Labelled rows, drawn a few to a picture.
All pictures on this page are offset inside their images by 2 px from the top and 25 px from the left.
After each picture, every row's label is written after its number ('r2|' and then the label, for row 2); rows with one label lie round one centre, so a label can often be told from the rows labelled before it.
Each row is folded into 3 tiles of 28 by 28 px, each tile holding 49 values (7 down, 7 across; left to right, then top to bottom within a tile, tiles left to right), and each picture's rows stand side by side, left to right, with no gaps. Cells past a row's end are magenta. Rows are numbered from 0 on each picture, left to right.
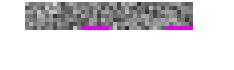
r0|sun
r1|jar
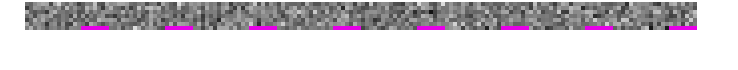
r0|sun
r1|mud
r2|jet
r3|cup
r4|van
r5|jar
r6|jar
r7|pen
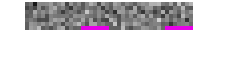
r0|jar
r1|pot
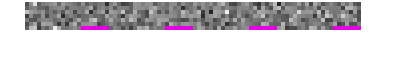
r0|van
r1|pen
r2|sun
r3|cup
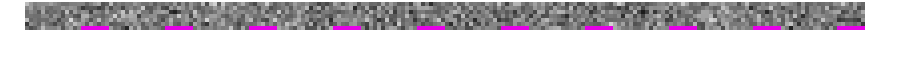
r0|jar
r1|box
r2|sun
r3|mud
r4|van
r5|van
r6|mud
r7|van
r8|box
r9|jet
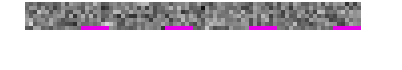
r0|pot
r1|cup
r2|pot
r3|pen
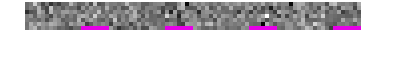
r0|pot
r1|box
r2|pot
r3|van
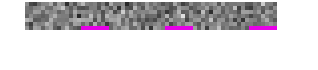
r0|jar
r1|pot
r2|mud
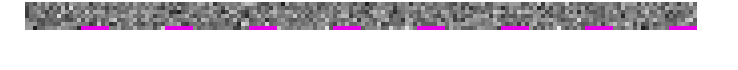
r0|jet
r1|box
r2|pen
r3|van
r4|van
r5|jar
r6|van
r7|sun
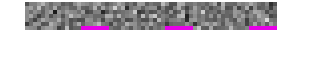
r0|mud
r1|pot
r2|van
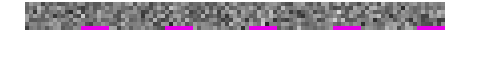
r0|pot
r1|cup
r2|cup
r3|jar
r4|jet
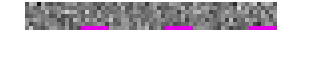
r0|pen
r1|pot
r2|jet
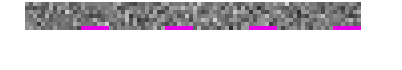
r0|pen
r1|van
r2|pen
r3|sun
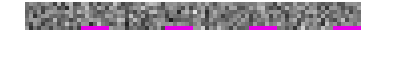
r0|jet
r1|pen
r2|mud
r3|sun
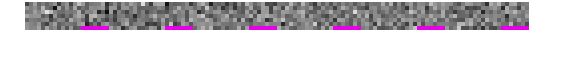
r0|cup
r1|mud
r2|pot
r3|box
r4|sun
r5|jar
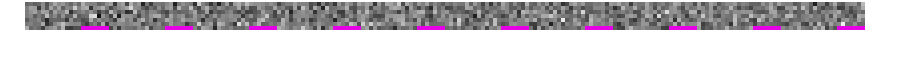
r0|cup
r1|sun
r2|pot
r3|mud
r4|jar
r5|sun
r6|box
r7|jet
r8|box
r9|box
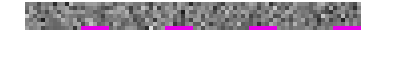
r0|jar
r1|jet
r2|jet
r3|van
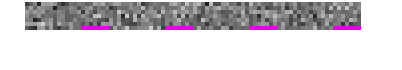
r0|pot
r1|van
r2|pen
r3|van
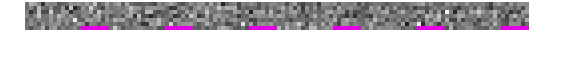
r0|pot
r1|pen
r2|pen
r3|jar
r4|cup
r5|sun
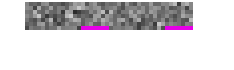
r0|van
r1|pen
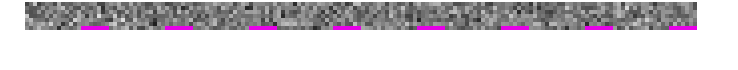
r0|pot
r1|sun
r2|jar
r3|pot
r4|mud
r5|cup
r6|jar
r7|jar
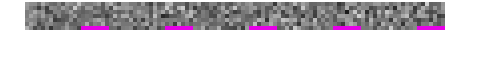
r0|van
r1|jet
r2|mud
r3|mud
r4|van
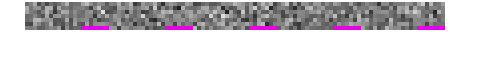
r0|pen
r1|jet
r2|cup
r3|pen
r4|jet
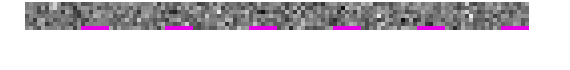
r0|mud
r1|mud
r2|box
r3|mud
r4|van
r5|van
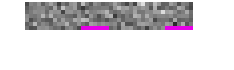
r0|jar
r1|jet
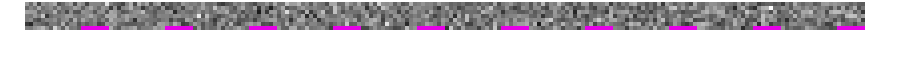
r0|van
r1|sun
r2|sun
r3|van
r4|sun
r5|pen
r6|mud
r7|van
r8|cup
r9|cup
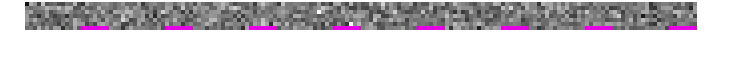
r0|pen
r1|cup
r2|mud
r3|pen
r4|sun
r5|pot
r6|jar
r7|sun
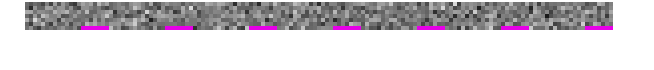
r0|pen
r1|pot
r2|mud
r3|mud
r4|sun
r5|van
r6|jar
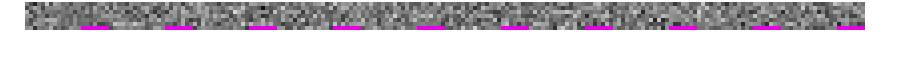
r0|sun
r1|pot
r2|pen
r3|van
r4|jet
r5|van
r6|cup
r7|cup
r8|pen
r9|jar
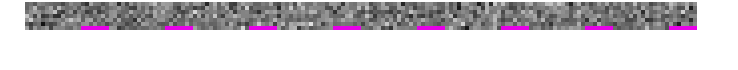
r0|box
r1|jet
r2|sun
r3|pot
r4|jar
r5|pen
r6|sun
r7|jet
